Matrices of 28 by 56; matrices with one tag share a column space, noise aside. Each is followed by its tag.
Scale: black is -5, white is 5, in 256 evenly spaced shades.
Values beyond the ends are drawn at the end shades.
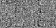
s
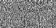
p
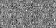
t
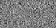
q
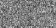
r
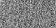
s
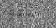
t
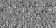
r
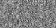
s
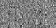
t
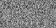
q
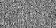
t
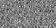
r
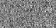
r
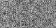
s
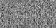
t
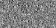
r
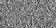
p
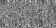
s
